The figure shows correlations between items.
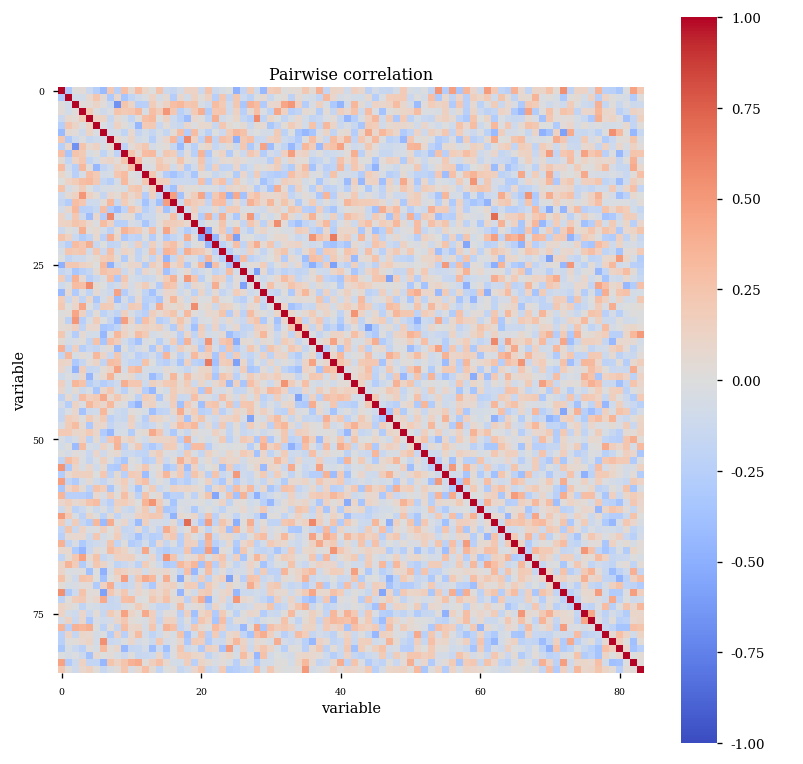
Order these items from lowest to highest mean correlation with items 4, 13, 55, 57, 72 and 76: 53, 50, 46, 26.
46, 53, 26, 50
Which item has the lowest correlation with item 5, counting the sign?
11
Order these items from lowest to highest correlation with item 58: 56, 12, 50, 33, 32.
32, 50, 33, 12, 56
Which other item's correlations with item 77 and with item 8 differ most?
2
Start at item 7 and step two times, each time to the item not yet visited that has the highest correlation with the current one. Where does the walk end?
62
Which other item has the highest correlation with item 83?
35
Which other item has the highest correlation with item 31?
19
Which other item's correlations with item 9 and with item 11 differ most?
33
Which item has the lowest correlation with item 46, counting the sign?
72
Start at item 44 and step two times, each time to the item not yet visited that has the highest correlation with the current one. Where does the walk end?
79
